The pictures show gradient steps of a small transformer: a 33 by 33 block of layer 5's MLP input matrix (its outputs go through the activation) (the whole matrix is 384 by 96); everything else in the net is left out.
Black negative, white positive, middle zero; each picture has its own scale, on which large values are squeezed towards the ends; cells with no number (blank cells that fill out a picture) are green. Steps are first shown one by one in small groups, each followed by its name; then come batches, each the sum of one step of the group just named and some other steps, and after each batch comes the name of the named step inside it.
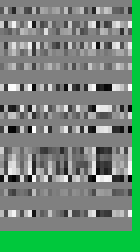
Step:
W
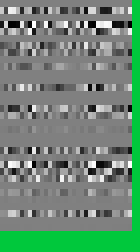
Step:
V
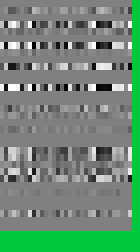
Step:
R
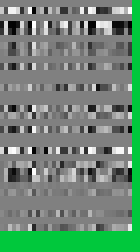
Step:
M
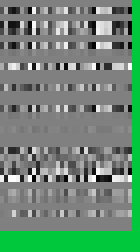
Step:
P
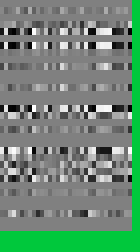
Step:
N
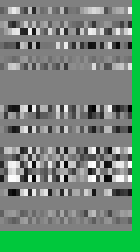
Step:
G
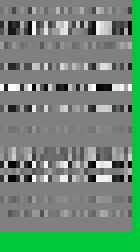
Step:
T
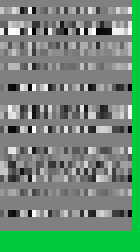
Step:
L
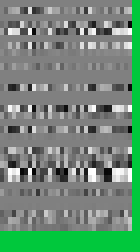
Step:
L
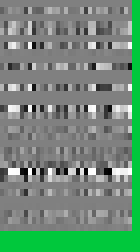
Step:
R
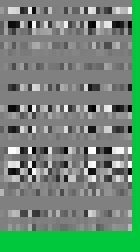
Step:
M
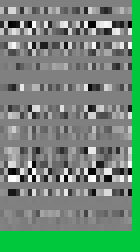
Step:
V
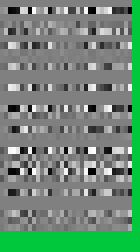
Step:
G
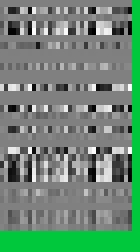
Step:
T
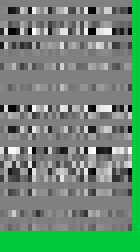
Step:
N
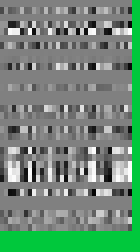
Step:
G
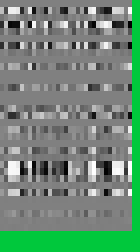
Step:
V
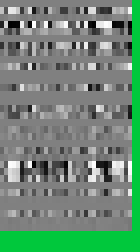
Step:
V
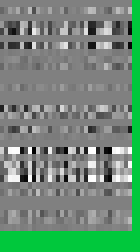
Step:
N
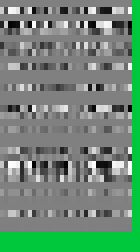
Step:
V
